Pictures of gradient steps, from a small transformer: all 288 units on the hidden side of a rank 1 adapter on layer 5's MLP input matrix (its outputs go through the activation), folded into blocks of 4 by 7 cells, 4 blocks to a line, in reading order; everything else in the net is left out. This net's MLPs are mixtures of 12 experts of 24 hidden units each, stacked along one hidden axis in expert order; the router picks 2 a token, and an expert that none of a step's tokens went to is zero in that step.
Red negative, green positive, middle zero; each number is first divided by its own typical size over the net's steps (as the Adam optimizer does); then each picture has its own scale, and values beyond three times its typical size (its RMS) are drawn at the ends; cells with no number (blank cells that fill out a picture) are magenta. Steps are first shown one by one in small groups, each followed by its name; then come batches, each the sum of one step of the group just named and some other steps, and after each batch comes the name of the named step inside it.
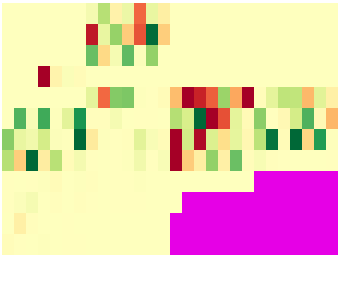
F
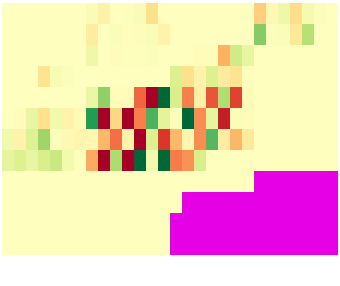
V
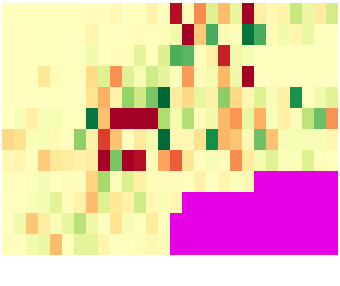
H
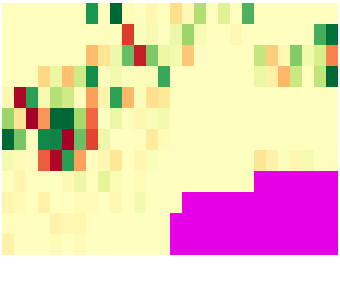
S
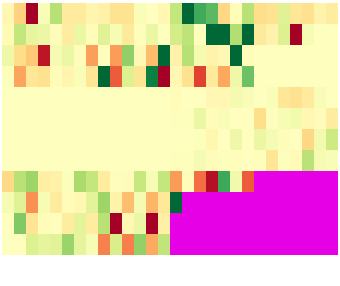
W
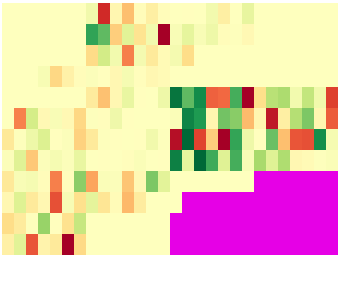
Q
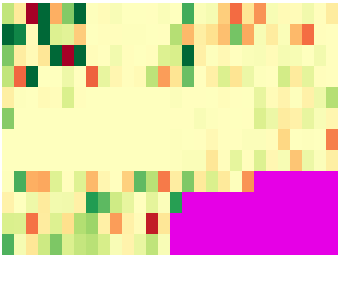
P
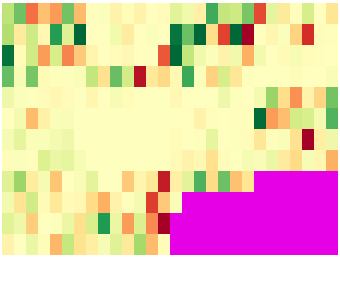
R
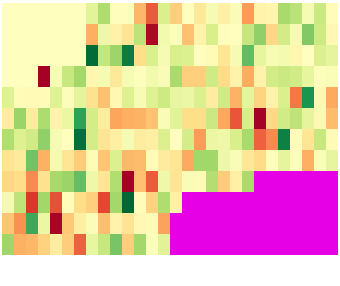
H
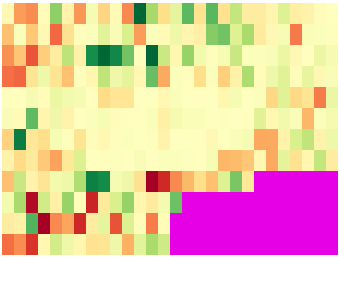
W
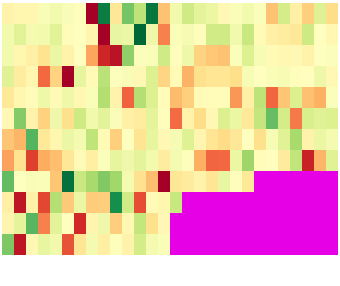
W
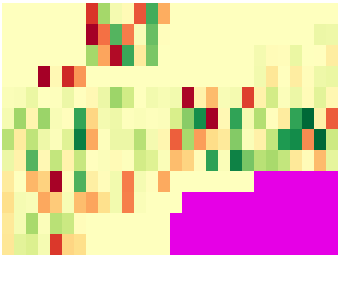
F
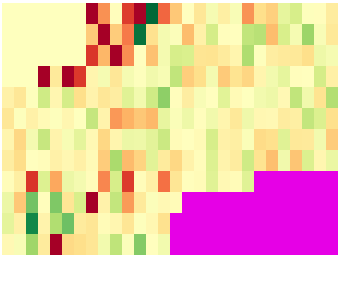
H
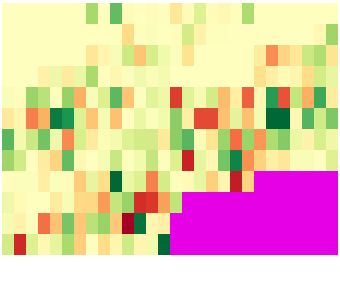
S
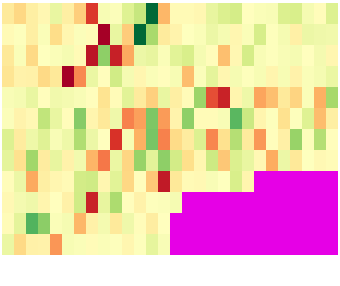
V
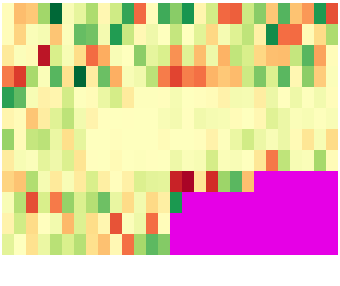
W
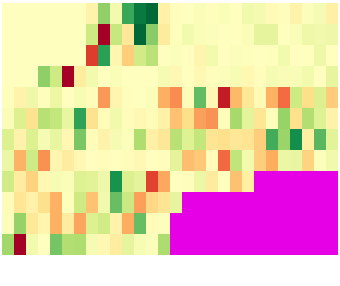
S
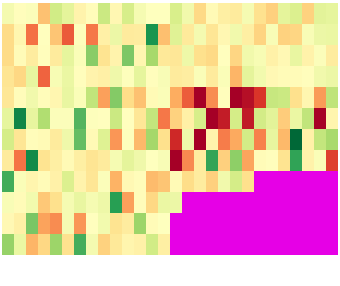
F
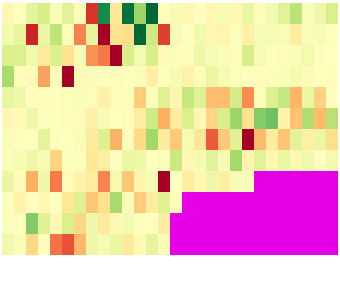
Q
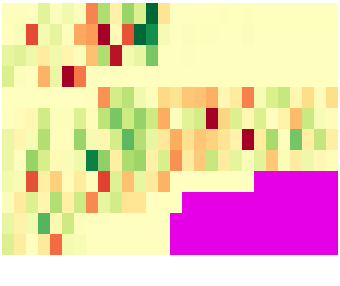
F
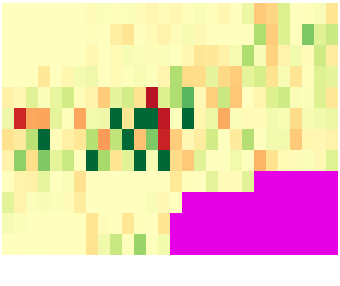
V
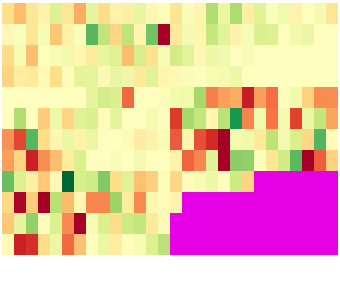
Q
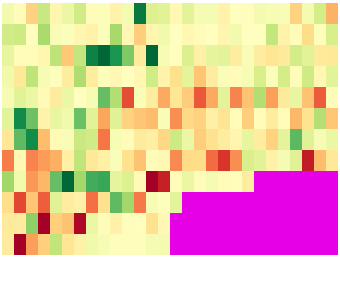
P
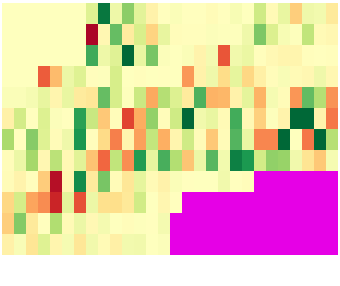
V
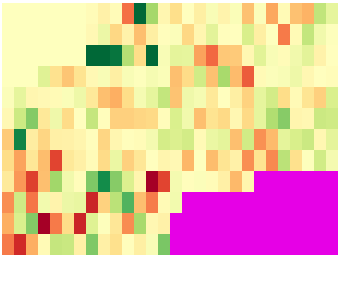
H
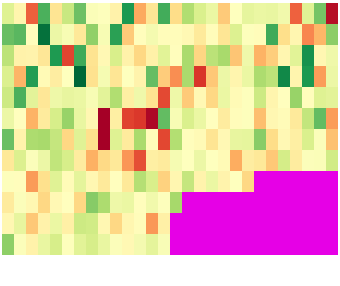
P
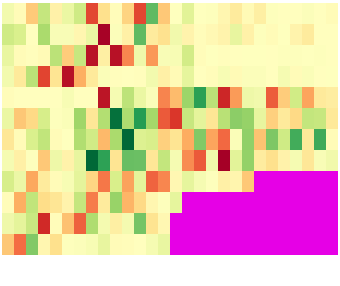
P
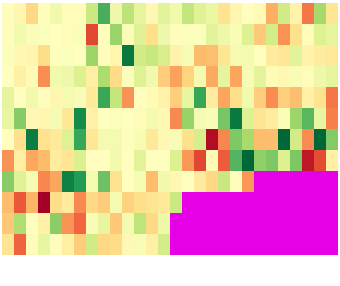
W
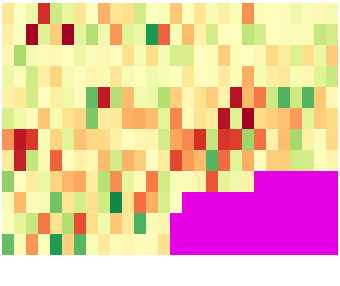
H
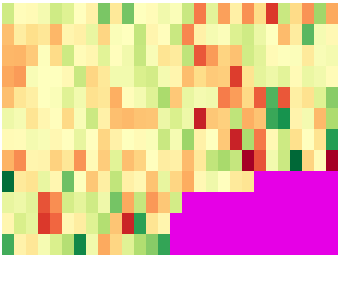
H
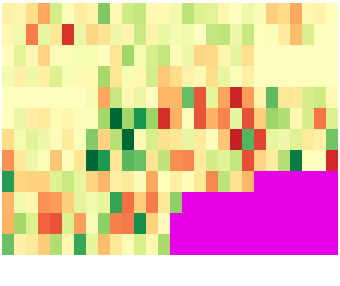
W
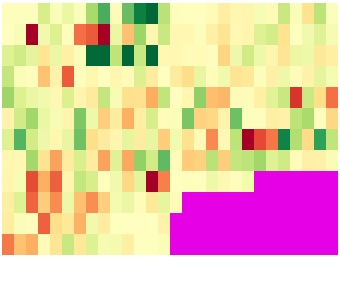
V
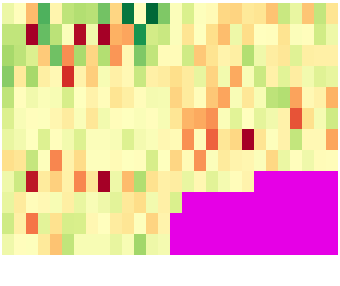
P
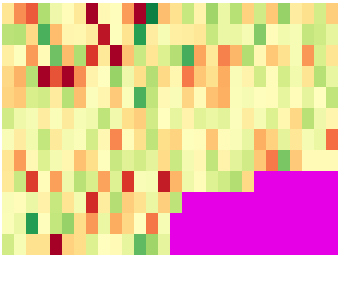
P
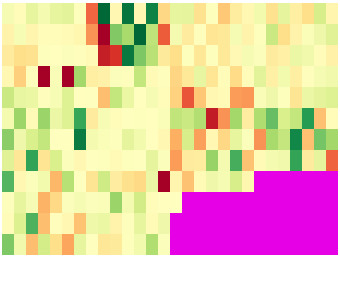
F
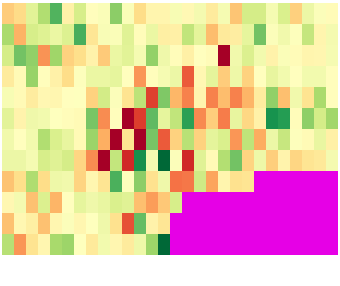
V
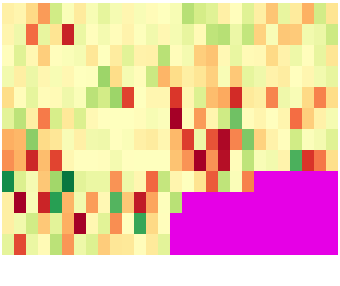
W
